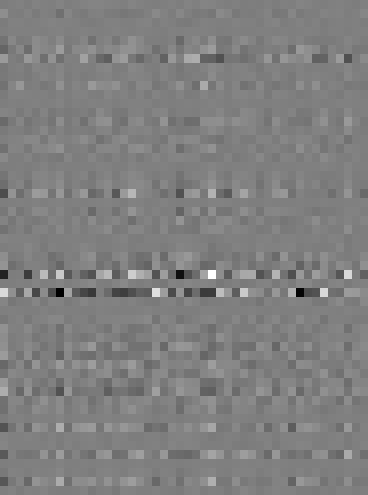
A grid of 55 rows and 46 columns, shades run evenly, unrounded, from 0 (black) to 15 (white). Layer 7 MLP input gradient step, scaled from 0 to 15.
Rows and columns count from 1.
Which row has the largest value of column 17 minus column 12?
31
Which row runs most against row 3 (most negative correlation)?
29
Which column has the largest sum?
27
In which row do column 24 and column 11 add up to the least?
33
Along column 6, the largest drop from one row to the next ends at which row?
32
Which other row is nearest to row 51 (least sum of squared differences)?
14
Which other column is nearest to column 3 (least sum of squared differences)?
10
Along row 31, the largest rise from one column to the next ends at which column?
44
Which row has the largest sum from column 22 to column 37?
22
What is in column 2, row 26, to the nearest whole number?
7
